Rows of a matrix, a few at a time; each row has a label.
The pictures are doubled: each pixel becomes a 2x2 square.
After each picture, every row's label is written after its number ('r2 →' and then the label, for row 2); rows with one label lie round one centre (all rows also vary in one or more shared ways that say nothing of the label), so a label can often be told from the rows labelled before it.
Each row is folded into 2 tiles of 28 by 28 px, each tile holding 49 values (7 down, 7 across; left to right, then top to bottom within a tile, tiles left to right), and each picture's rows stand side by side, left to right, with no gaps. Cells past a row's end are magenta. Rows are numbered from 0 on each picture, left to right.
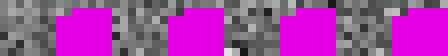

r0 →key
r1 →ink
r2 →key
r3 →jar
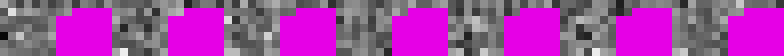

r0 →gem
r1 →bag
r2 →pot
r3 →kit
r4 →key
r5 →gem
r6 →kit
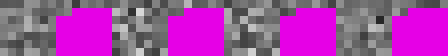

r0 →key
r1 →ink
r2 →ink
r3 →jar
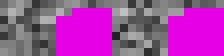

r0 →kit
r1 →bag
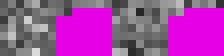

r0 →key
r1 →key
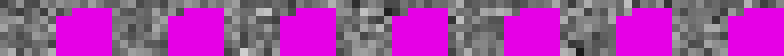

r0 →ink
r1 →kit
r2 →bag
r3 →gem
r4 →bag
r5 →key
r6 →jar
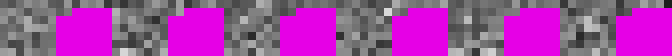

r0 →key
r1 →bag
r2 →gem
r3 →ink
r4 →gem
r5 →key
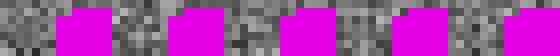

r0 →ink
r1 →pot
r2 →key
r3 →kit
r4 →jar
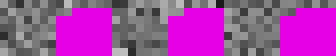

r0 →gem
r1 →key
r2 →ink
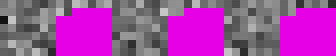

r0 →kit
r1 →key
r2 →key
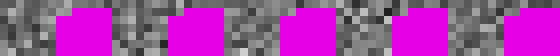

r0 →kit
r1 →gem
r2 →bag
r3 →gem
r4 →jar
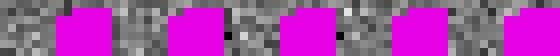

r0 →pot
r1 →kit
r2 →gem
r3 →gem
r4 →jar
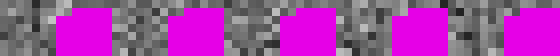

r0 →kit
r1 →ink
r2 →ink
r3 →key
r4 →jar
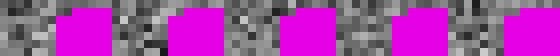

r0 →pot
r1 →kit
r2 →gem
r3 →pot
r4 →kit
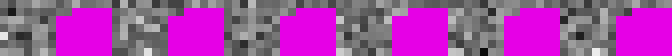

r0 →jar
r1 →key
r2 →key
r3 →jar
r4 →ink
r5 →kit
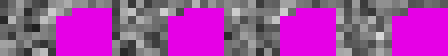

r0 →kit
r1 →key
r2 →kit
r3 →pot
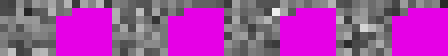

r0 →key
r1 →pot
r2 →ink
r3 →key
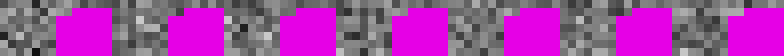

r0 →ink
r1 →key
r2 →pot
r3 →jar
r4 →jar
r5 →gem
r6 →bag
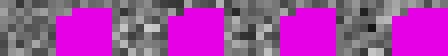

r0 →bag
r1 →jar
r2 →jar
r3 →kit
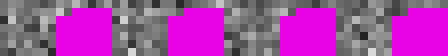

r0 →kit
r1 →bag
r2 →pot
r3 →gem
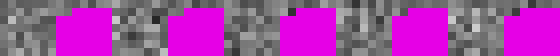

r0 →bag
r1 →jar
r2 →pot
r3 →pot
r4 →pot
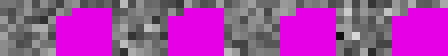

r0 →jar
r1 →jar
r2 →key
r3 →ink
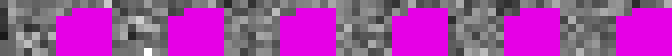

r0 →gem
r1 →key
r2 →ink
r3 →jar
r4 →gem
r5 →bag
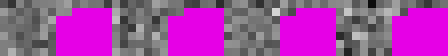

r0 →kit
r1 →pot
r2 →ink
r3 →pot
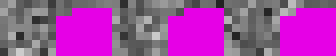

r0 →bag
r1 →pot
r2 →jar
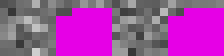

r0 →key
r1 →ink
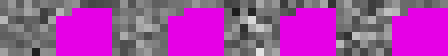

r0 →jar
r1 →key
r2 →key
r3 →pot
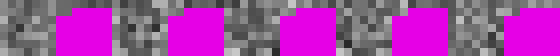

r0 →pot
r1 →pot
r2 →kit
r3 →gem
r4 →key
